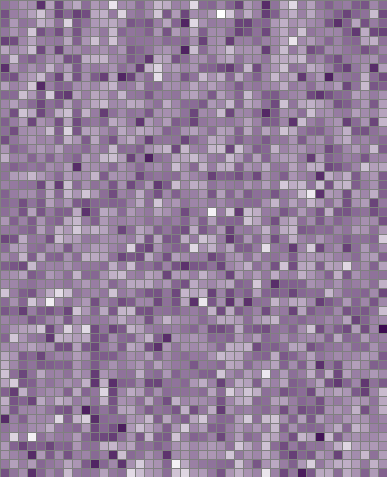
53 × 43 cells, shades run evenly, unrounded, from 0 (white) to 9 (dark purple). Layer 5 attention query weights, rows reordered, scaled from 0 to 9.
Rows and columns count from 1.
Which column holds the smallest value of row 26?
9
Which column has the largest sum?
36
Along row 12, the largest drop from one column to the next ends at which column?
32
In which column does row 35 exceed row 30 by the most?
39
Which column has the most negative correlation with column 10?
24
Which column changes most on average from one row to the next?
26
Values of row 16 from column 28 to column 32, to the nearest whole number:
5 5 6 5 5
